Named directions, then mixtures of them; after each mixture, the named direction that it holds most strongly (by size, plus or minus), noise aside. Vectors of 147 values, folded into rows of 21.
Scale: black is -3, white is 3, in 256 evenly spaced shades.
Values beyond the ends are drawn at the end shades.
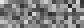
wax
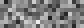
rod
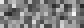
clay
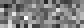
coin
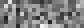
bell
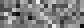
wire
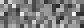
clay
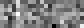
wire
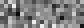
clay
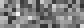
wire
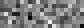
wire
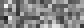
bell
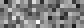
rod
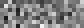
bell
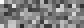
clay
